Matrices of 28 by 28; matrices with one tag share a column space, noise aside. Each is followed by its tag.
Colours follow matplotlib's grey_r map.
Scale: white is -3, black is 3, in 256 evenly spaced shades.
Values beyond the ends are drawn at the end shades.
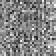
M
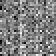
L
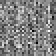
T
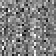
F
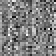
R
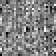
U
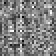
T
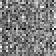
M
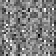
F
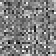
L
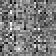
M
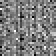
R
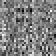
F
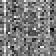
R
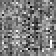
T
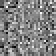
M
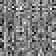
U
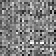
L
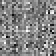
T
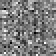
L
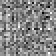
M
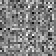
M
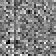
L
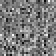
F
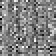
R
